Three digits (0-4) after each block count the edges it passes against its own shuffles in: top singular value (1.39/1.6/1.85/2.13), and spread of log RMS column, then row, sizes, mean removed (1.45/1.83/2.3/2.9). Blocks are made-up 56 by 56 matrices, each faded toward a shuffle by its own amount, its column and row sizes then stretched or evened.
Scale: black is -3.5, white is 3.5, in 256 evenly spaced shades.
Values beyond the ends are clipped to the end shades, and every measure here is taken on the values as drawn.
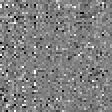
2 2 2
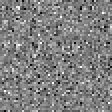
2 0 2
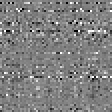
2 1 4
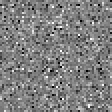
0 2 1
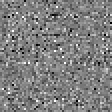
1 1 2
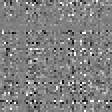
2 3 4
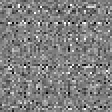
4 2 3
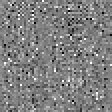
2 2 0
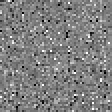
0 2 0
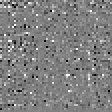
2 2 3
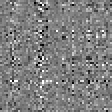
3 4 2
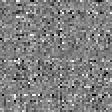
1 1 3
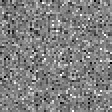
1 0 0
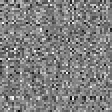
4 0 2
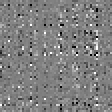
2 4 3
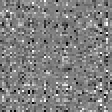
4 3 1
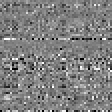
4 0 4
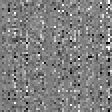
2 4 0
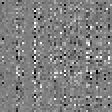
4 4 2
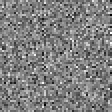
2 1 0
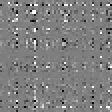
2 4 4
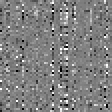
4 4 1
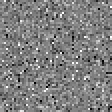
0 1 0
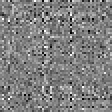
4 3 3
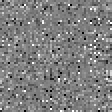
0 2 2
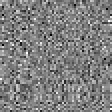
4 1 0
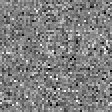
1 0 0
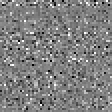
2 0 3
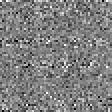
1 0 3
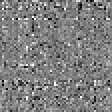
2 2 3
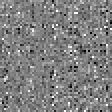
3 3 1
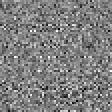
3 0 3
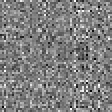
4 3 1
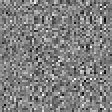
4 3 0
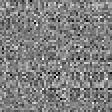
4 0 2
